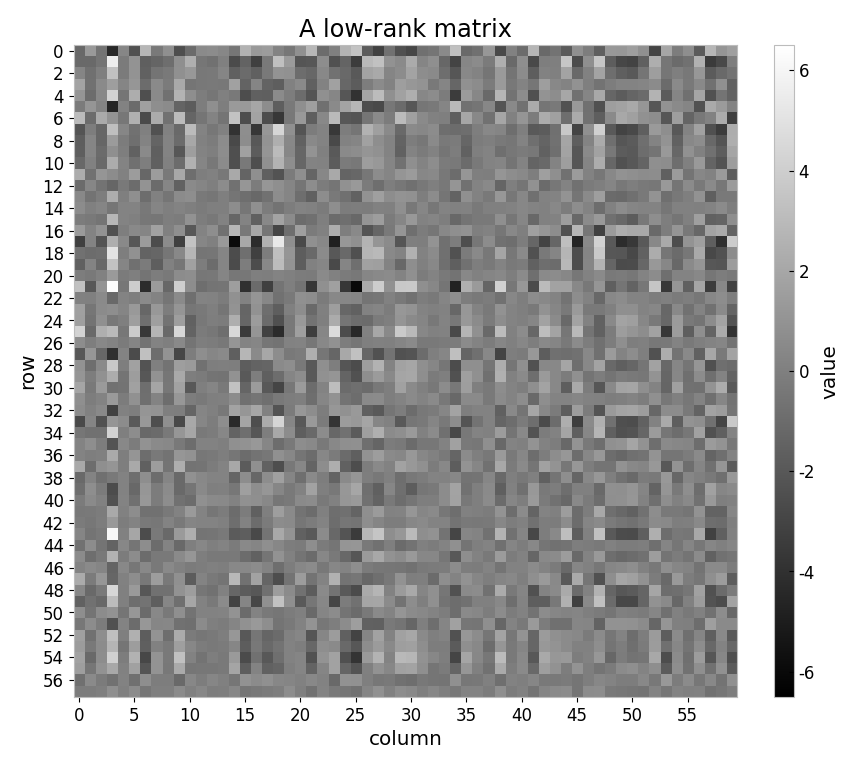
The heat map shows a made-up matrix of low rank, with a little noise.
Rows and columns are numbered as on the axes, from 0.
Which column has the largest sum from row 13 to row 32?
3
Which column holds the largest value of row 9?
18
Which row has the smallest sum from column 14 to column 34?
21
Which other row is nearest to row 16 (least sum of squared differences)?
47
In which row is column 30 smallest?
0
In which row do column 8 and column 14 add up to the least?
17
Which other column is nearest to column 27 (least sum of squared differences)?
52
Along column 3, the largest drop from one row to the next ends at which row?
5
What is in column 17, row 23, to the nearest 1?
-1
